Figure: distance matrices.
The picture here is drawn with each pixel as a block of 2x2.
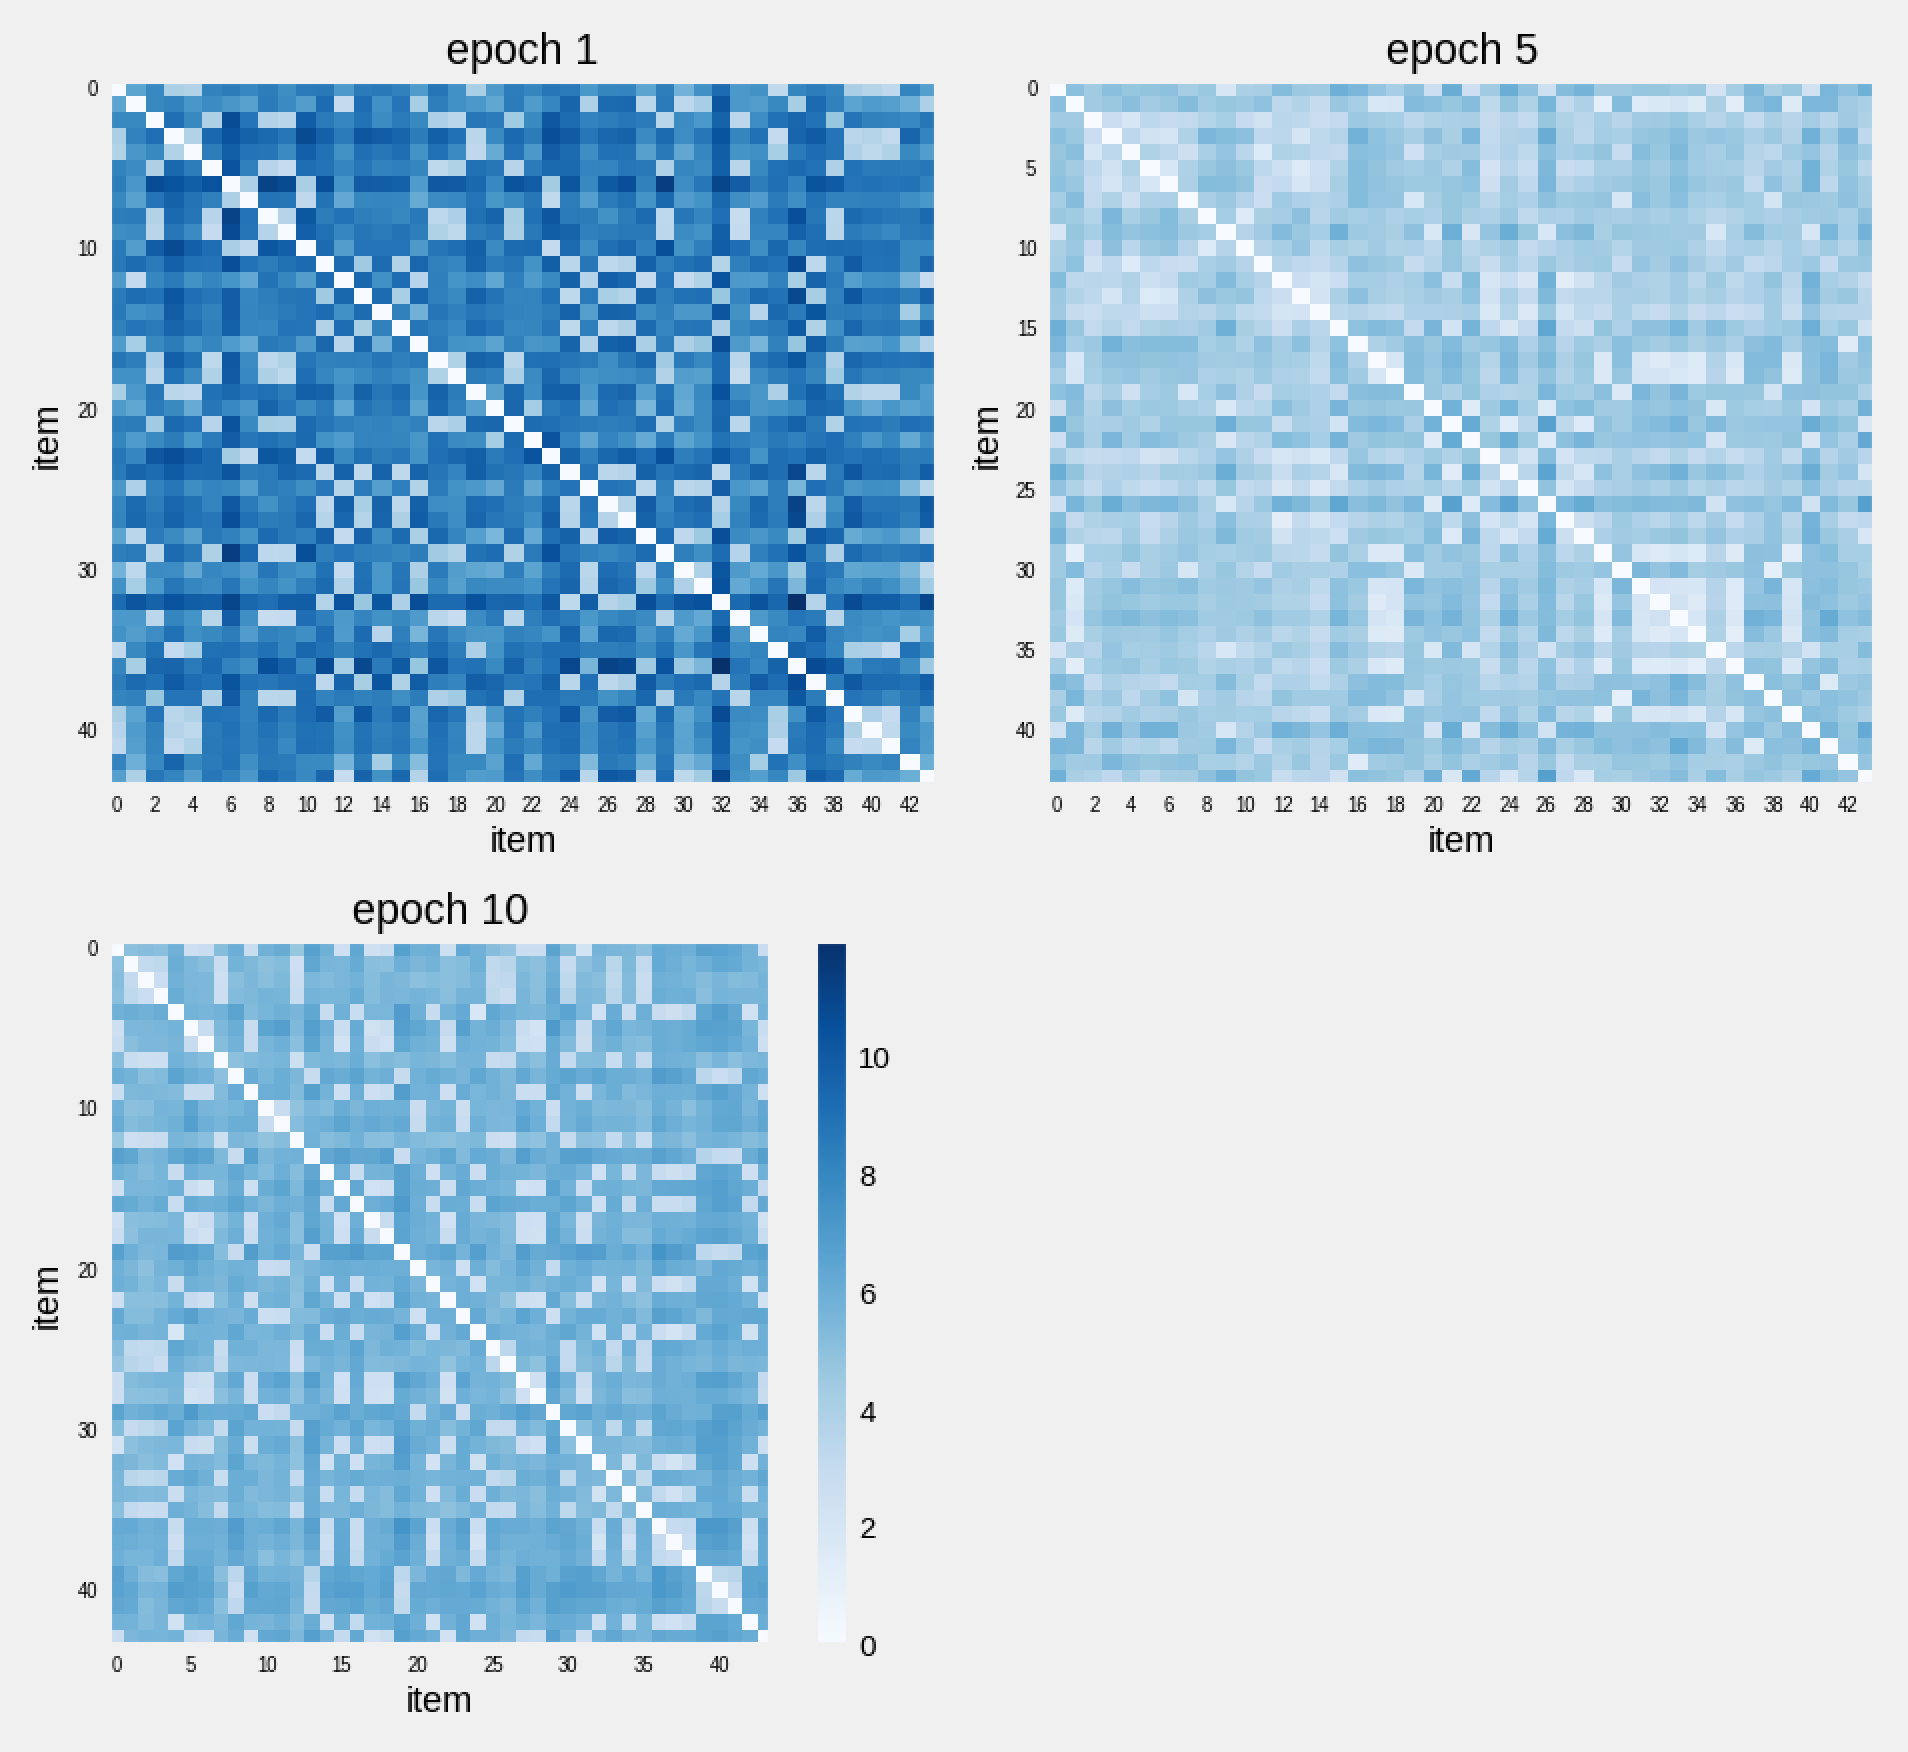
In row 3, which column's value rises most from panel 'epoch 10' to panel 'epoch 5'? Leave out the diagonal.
26
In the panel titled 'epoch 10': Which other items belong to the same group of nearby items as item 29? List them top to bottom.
10, 11, 20, 23
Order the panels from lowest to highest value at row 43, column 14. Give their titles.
epoch 5, epoch 10, epoch 1
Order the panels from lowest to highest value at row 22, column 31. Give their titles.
epoch 10, epoch 5, epoch 1
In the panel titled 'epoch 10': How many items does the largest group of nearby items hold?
12
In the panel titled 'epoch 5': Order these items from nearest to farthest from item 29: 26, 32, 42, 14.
32, 14, 42, 26
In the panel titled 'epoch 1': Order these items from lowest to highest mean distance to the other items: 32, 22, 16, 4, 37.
16, 4, 22, 37, 32
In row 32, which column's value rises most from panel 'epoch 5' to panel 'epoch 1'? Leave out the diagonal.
36
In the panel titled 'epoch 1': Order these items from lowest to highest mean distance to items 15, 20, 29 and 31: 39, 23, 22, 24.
22, 24, 39, 23
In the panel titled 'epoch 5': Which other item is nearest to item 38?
30
